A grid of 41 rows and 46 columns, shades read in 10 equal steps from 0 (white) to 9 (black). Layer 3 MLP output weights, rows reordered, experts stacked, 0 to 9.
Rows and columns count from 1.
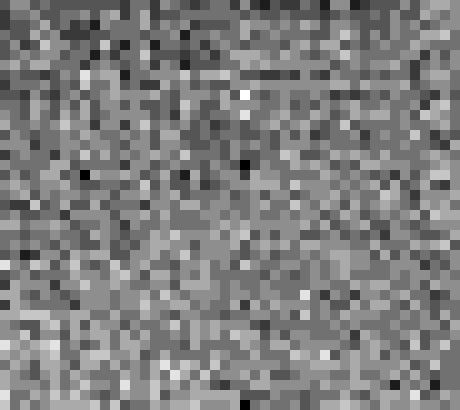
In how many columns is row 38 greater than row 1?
9
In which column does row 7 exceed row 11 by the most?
19
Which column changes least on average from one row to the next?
14
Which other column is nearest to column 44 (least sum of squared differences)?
45
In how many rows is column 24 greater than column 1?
15
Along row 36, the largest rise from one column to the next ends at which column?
34
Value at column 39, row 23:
6
